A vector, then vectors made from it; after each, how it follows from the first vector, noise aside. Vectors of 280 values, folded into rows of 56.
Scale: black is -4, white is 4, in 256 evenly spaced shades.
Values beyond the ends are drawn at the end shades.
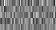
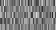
copied.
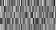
copied.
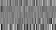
reversed, partly zeroed.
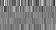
partly zeroed.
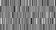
negated, partly zeroed.
